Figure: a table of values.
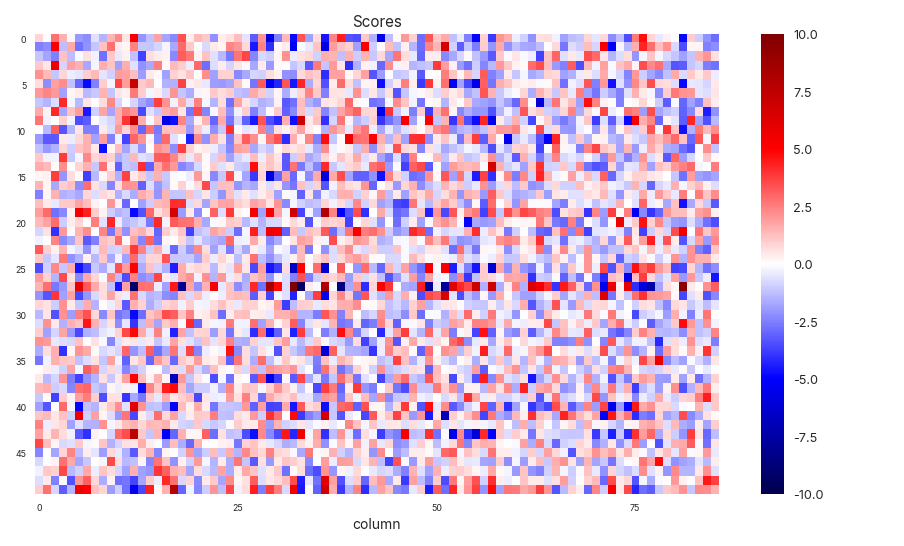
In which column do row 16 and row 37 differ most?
17
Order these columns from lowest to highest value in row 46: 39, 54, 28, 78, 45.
54, 28, 39, 45, 78
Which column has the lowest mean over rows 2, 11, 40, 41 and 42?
59
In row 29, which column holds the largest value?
65
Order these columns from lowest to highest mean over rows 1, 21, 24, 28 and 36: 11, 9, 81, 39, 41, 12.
11, 81, 9, 39, 12, 41
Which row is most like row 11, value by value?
21
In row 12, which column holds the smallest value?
8
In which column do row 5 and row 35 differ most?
12
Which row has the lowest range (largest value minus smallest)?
42
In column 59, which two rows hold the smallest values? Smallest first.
11, 40
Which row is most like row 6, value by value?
44
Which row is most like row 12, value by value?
2
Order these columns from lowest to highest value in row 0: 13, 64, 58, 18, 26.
13, 26, 64, 58, 18
